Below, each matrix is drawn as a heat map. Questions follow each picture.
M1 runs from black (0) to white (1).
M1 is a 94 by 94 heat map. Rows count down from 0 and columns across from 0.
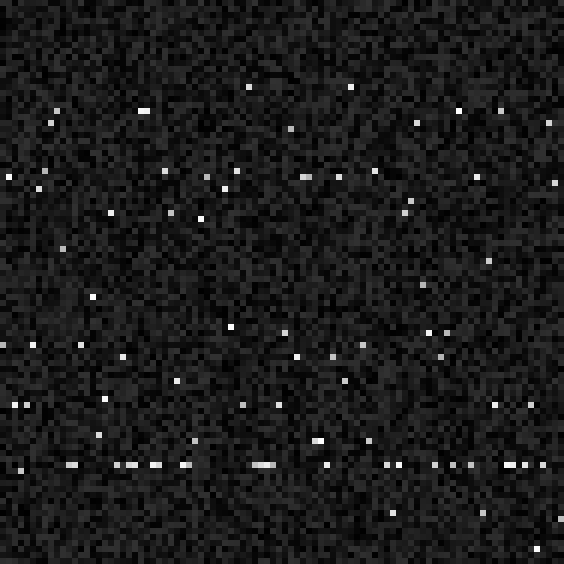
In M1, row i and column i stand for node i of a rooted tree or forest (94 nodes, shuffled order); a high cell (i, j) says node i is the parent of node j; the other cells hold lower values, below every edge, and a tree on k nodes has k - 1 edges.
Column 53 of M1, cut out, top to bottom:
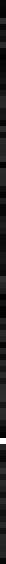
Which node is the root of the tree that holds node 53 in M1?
59
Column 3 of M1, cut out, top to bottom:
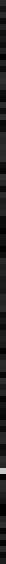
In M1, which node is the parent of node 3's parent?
77
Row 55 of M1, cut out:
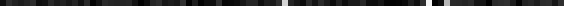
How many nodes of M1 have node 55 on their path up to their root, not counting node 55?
4
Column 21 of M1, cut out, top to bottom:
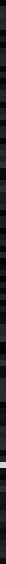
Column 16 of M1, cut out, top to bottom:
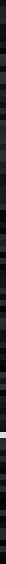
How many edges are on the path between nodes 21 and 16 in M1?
3
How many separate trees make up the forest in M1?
7
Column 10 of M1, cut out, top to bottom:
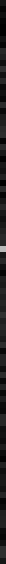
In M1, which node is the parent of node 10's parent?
14
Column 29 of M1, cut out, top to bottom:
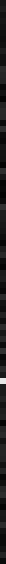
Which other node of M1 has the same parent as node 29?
57
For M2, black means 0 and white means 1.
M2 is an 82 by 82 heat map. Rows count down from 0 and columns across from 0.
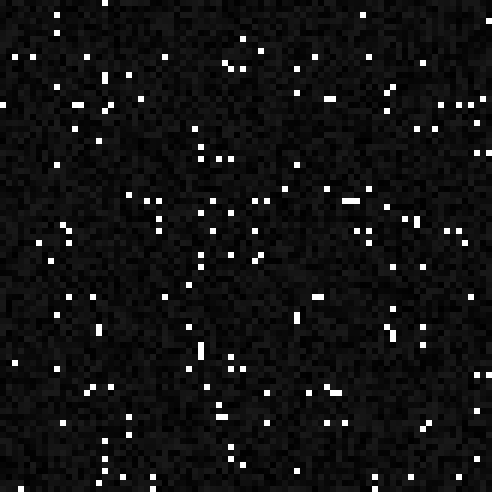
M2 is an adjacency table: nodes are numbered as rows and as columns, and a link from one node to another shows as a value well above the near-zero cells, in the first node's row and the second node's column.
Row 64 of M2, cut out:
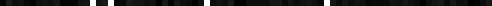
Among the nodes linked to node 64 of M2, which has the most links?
node 54
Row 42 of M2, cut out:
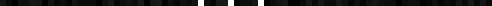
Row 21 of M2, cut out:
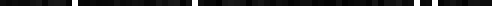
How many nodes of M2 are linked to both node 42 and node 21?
0
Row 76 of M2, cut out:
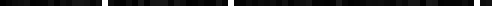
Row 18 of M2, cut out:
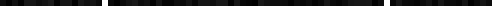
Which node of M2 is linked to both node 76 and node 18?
node 17
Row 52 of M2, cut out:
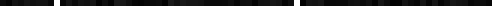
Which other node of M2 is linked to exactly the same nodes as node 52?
node 27
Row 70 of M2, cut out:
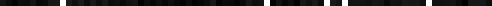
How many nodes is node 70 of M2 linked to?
5
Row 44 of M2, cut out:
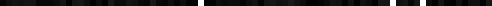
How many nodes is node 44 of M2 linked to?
3
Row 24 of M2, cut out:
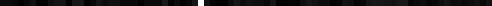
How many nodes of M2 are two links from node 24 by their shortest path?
7
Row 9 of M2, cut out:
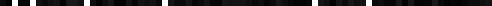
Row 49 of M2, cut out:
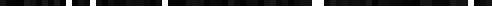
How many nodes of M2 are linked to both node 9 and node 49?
2
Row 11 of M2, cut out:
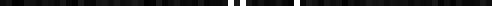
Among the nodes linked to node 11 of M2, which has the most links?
node 38
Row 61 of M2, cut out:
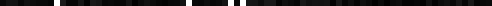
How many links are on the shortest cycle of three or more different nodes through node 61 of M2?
4
